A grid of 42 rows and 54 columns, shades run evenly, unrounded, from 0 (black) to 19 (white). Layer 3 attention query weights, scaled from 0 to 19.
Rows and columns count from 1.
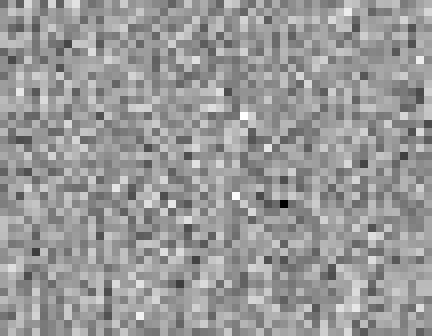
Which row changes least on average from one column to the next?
34
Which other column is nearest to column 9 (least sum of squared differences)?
49
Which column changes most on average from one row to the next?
18
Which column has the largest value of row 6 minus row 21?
46
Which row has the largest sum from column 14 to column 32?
14
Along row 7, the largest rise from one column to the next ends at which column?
28
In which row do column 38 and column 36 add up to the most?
10
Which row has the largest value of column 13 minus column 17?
24
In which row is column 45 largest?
39
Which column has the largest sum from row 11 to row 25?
25
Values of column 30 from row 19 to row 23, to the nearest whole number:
14 12 15 13 10
